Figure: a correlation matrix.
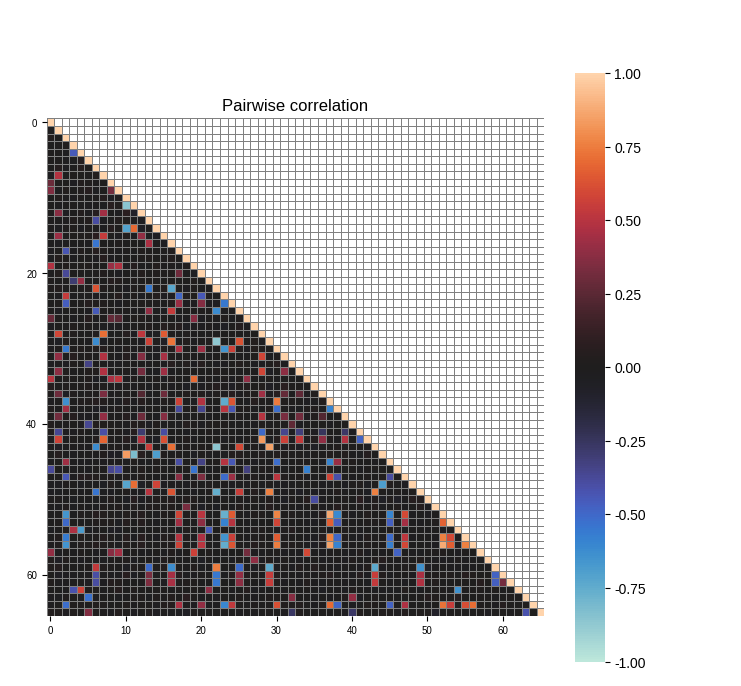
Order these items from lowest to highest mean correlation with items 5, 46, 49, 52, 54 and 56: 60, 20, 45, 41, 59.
45, 59, 41, 60, 20
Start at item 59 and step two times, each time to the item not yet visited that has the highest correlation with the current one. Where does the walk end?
6
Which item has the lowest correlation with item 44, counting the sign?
11
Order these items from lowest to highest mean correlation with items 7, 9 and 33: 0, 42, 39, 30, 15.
30, 0, 39, 15, 42
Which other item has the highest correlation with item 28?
42
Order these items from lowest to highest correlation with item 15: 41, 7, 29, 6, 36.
41, 29, 6, 36, 7
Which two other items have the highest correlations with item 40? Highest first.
63, 32
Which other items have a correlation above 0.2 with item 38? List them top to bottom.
2, 23, 45
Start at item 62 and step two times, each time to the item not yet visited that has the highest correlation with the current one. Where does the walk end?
21
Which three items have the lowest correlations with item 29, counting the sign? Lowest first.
22, 59, 6
